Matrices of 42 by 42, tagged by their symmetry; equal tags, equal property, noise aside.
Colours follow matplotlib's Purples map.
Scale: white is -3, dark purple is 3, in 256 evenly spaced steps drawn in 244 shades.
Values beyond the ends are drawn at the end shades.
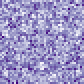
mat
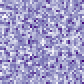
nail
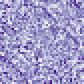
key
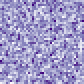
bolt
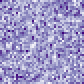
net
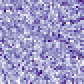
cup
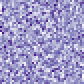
net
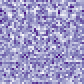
mat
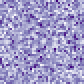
nail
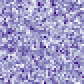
cup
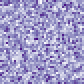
net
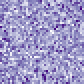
key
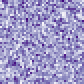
cup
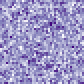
net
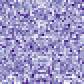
mat
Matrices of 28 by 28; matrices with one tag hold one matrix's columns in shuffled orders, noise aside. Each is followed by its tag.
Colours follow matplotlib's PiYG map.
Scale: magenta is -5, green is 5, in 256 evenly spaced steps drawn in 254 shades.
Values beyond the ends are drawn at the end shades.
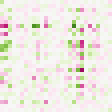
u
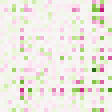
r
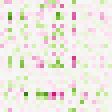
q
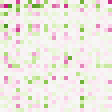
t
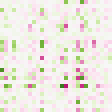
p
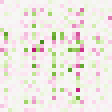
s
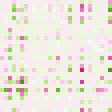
r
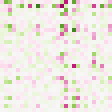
t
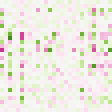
s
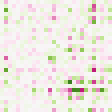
r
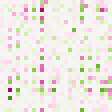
r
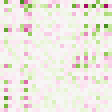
t
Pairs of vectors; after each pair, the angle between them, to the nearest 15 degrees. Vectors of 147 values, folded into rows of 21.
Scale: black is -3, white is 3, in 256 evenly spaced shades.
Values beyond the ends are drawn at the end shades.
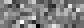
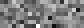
135 degrees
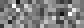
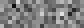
165 degrees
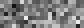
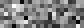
165 degrees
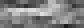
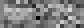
60 degrees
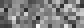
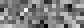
120 degrees
